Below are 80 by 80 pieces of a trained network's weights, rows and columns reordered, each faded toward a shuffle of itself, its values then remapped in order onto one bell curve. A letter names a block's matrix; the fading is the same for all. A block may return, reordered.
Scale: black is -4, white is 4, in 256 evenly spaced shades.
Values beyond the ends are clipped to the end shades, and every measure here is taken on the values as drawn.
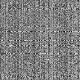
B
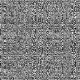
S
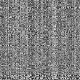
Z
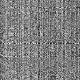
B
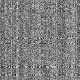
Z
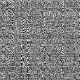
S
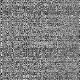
S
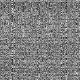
S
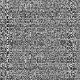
S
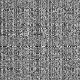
B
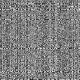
Z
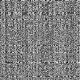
Z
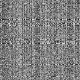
B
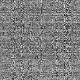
S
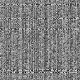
B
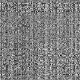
B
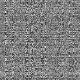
S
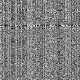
B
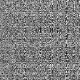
S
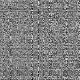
S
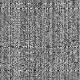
B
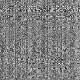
Z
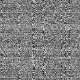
S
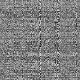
S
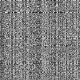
B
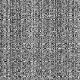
B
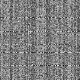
B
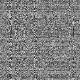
S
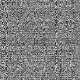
S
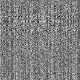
B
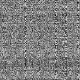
S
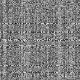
Z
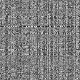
B
